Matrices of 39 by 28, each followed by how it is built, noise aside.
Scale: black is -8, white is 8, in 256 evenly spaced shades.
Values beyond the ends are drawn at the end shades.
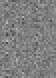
uneven columns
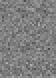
repeating columns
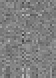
low rank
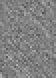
Toeplitz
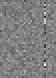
uneven columns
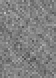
Toeplitz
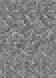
repeating columns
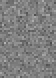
repeating columns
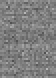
blocks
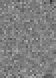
uneven rows
